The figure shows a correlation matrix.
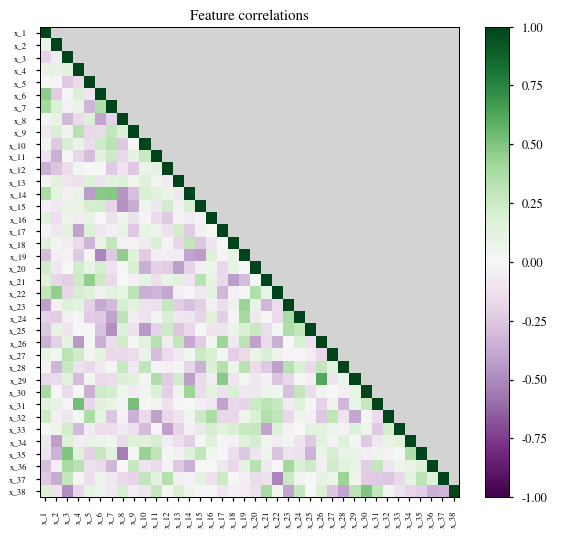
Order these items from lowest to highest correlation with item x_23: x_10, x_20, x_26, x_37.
x_10, x_26, x_20, x_37
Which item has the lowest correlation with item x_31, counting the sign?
x_17
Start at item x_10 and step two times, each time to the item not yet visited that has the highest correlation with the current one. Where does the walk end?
x_3
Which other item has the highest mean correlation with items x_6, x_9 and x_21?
x_31
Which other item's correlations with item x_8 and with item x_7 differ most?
x_14
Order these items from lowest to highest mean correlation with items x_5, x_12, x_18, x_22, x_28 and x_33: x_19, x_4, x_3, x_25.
x_4, x_3, x_25, x_19
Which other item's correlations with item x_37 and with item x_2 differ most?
x_22
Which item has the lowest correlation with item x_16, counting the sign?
x_12
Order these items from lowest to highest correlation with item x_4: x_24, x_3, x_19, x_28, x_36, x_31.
x_19, x_28, x_24, x_3, x_36, x_31
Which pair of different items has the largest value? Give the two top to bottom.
x_26, x_29
